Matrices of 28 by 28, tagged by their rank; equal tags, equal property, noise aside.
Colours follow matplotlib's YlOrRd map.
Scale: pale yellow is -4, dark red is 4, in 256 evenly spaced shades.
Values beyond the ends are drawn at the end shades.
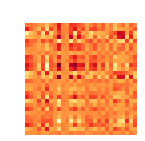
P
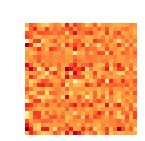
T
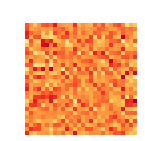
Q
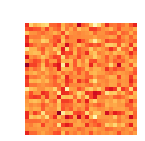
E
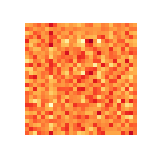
T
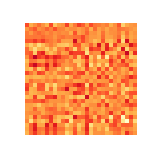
T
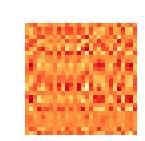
P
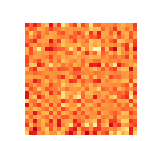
T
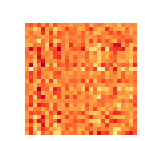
T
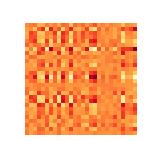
P
